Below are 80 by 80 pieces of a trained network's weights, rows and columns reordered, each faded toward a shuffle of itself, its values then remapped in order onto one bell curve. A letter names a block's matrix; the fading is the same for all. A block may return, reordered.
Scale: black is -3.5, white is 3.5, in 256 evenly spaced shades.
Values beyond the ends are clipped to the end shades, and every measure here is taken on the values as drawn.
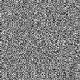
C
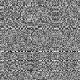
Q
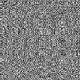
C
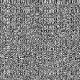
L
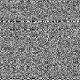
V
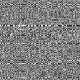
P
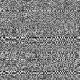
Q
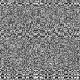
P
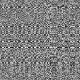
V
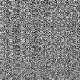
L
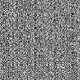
L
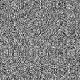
C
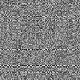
P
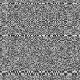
P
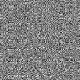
C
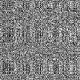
L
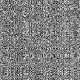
L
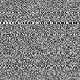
P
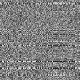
V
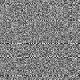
V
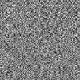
C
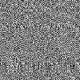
C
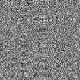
C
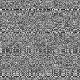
P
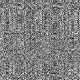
L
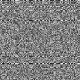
V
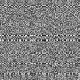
Q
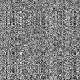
L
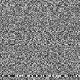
V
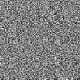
C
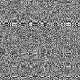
P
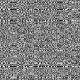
Q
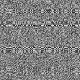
P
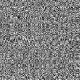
C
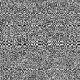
Q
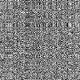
L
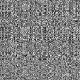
L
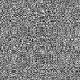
C
